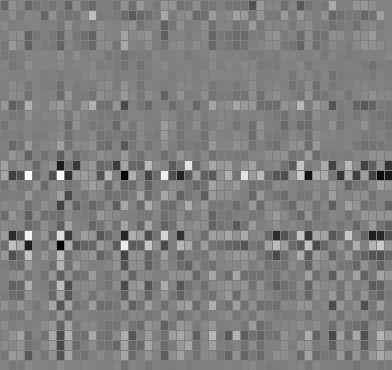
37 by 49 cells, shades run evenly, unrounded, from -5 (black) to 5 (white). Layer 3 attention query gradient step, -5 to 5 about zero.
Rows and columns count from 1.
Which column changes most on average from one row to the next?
8
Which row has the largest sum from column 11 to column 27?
34
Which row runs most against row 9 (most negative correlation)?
15
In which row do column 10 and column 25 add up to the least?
17
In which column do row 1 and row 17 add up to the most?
24
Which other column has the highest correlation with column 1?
38
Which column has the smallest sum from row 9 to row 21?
49
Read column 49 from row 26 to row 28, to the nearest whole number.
-1 0 1
